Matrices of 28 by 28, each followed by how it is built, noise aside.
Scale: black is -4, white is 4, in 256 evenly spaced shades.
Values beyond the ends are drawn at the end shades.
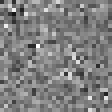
block diagonal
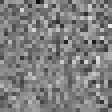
upper triangular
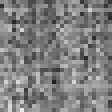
blocks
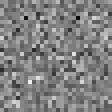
repeating columns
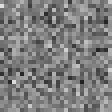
blocks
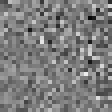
upper triangular
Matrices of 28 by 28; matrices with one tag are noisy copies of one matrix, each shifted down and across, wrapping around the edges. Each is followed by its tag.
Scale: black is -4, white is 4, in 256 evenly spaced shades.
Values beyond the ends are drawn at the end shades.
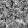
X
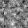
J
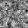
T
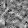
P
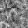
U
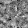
P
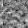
P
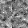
P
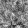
U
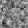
T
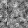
J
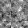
J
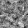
P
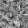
P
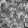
U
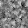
T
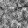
U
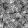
J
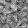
P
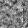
P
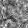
U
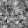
J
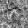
U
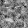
X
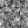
J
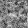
X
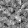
P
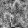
U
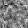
U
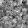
T
